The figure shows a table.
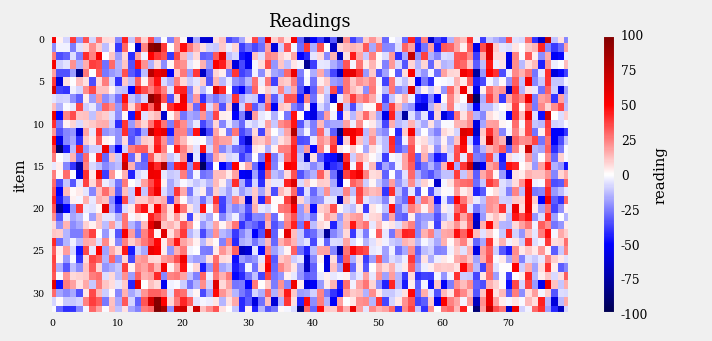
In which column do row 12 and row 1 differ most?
43
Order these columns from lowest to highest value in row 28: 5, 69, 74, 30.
30, 74, 69, 5
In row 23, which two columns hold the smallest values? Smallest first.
42, 31
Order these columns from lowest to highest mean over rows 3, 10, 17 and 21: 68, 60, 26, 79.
60, 26, 79, 68
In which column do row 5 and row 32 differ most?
17
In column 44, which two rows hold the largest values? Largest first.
8, 32
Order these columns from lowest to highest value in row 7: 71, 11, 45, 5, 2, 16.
2, 5, 45, 71, 11, 16
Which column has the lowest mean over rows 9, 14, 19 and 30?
44
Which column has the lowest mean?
65
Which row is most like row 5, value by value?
18
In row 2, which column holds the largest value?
55
